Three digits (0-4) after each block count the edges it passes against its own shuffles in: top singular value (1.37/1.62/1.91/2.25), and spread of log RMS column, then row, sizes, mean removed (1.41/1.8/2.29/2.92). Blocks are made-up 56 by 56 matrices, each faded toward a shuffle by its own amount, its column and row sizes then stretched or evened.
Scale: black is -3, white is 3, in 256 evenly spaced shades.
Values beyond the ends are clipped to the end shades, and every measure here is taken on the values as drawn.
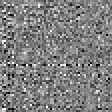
2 3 2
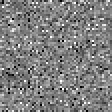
1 1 2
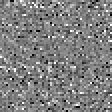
0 0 3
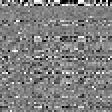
4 0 4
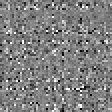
1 2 3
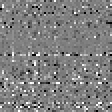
2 1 4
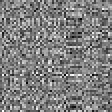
4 1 2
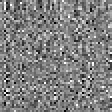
4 2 0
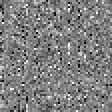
0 3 0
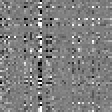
4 4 3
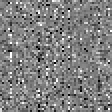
1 3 0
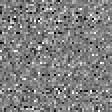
0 1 3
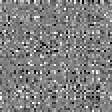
4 1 3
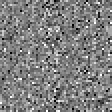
0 2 0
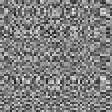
4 1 2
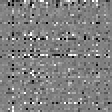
3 3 4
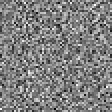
3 2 0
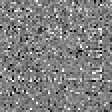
1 1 2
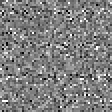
1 0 2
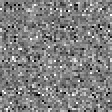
1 0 2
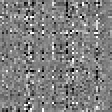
2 4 2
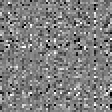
1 4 3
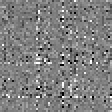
1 3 2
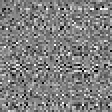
4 0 3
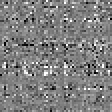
2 3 4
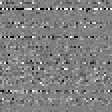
3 0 4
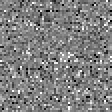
0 0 2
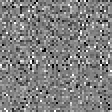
4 1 1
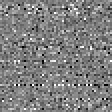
1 0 3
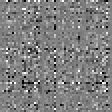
2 4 4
